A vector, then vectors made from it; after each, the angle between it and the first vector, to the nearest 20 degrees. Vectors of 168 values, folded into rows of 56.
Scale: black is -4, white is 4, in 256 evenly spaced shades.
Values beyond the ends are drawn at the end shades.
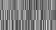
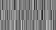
60 degrees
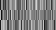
120 degrees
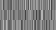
140 degrees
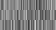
60 degrees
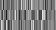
120 degrees
